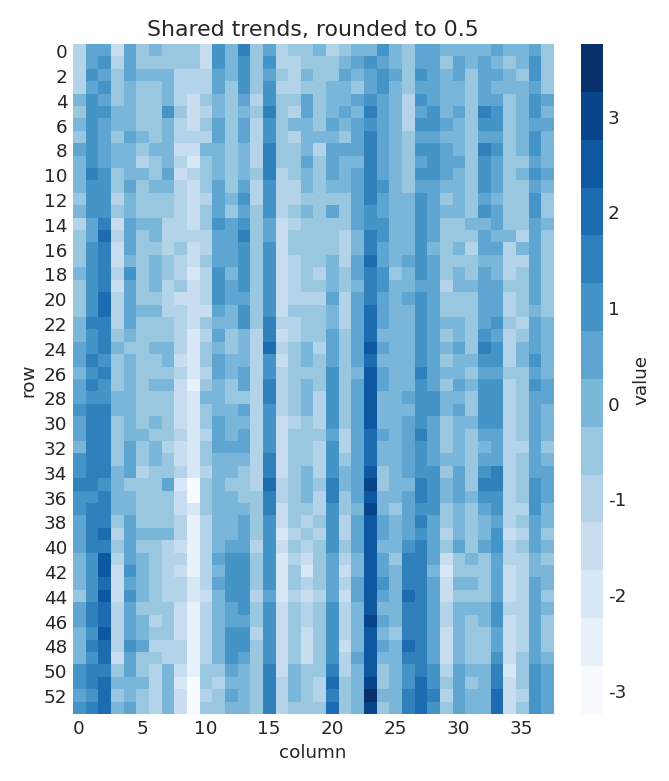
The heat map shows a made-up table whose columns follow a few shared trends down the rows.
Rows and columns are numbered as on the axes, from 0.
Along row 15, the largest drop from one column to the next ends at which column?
3
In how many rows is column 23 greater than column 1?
47
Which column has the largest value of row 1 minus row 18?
9
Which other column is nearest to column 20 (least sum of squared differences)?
33
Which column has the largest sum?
23
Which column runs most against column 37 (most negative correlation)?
13
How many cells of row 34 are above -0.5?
22
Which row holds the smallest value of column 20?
0
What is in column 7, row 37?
-0.5
